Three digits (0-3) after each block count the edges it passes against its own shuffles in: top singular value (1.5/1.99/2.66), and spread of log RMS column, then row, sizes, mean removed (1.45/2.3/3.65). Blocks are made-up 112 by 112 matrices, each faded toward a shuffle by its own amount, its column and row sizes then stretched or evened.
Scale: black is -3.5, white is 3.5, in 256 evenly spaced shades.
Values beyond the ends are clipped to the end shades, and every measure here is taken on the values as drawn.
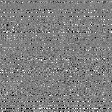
2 1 3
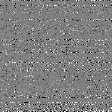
0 1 3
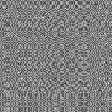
3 0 0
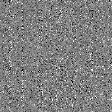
0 2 1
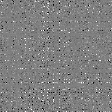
0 2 2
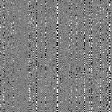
3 3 0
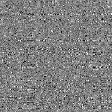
2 0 2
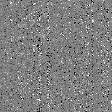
1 2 0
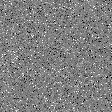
0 0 0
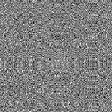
3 1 0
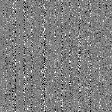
0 3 0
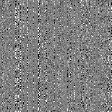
2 3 0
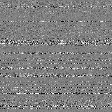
1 0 3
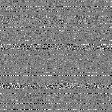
2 0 3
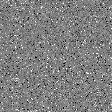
1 0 1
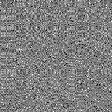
3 0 0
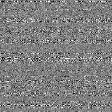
2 0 3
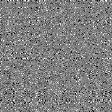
2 1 2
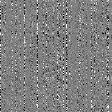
2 3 0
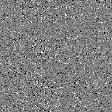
1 1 2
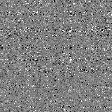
1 1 2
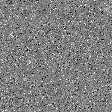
0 0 0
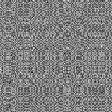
3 0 1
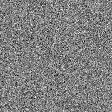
0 0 0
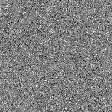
1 0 0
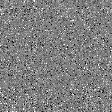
1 1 1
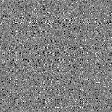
2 1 2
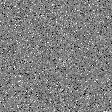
0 0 0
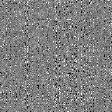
1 3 1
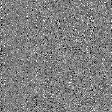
1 2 0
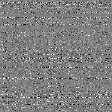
1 1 3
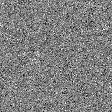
0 0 0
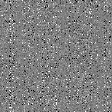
0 2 1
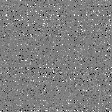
0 1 2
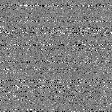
0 0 3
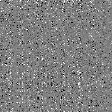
1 2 1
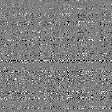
2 2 3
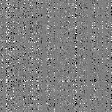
0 3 2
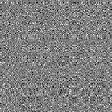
3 0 2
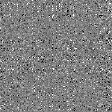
1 2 2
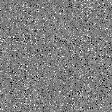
0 1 1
